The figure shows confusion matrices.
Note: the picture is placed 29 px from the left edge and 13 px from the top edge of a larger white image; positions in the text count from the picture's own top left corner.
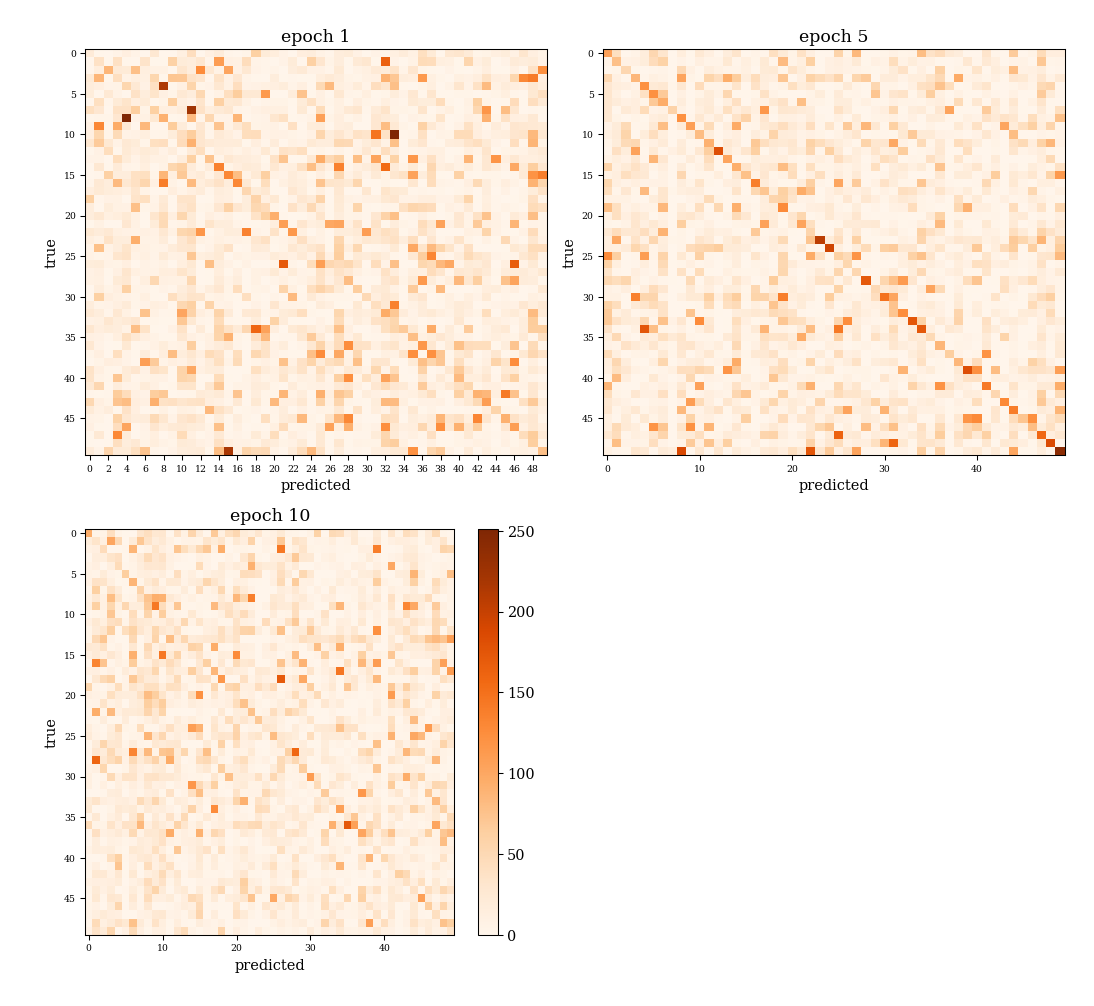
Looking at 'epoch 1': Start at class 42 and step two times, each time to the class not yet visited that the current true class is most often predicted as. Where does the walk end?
28
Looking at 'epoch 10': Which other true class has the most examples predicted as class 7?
36
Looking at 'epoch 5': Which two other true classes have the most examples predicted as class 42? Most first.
39, 15
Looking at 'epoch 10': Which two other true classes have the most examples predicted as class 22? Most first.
8, 4
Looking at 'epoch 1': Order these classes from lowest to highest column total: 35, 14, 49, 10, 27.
49, 35, 10, 14, 27
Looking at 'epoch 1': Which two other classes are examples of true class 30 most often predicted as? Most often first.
22, 1
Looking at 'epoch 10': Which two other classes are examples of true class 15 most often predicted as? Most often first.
10, 20
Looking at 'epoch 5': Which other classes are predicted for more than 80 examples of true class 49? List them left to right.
8, 22, 27, 44
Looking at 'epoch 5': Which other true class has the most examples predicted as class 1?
23
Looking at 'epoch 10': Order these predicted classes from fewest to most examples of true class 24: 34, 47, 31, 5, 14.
5, 31, 47, 34, 14
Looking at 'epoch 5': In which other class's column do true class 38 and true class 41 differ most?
36
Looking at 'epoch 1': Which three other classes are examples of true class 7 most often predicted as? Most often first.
11, 43, 45
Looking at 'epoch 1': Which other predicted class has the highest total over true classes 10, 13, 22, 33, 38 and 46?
31
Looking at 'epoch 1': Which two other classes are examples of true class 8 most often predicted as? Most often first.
4, 25
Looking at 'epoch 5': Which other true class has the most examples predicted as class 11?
46
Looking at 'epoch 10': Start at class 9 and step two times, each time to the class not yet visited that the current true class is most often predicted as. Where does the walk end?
21
